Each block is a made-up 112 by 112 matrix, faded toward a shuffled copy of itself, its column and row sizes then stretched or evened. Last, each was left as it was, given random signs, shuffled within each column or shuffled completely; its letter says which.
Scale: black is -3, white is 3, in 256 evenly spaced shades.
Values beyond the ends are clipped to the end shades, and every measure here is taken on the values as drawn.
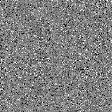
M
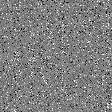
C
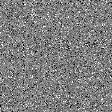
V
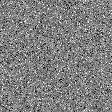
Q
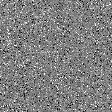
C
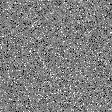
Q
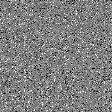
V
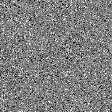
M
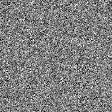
V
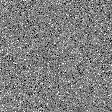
Q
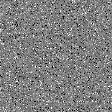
V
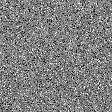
Q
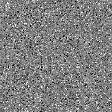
M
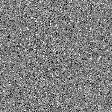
C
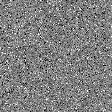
C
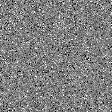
V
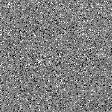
M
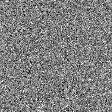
C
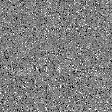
M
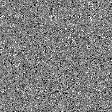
V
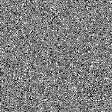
M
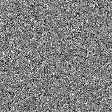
C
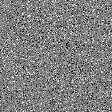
C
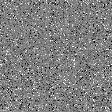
V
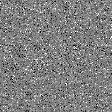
M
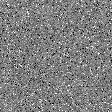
Q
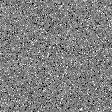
Q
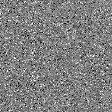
V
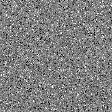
C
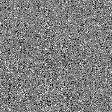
V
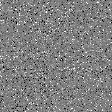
V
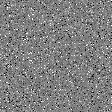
C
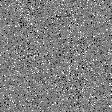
C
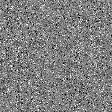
C
